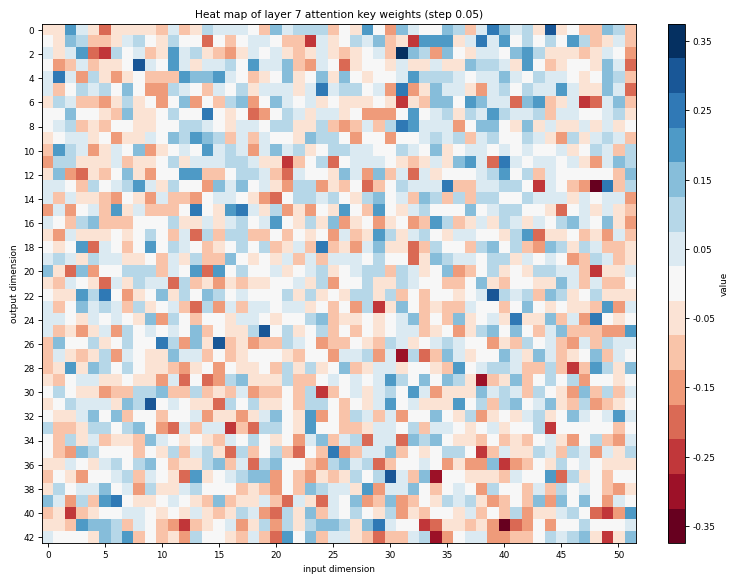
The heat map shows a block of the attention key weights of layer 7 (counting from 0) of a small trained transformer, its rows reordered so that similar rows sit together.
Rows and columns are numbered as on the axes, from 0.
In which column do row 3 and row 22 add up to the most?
39
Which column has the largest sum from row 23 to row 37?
30
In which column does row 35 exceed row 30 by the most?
25
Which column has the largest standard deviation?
31
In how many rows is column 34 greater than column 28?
20
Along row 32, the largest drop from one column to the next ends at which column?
24
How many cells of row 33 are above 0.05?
10
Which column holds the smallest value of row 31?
15
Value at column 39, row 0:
0.25
